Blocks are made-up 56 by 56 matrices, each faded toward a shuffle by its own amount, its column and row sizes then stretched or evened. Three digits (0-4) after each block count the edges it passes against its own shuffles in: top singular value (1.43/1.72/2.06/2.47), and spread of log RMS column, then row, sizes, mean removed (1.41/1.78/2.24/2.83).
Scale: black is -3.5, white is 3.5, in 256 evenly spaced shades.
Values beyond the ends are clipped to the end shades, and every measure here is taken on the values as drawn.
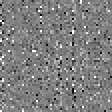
2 2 0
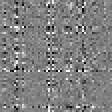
3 4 3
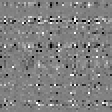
3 2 4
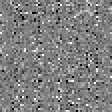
2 3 1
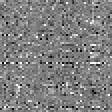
3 1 3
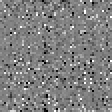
0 2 2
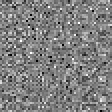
3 0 0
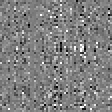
2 4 1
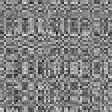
4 2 4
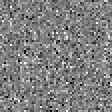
0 1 0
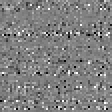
0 1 4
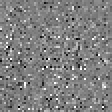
0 2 3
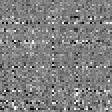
1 2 4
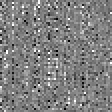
2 4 1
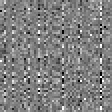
4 4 1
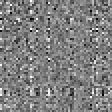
3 3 2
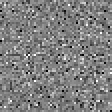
2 0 1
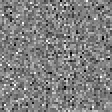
1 0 0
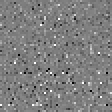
0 1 1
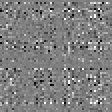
3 3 4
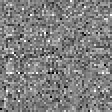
2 0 1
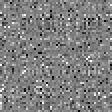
3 1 1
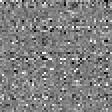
2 2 3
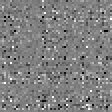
0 2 4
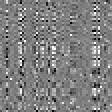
4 4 0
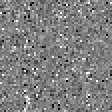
0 2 1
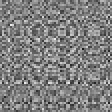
4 1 3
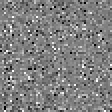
1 1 1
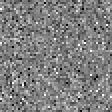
0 1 0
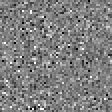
0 1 1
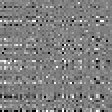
4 2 4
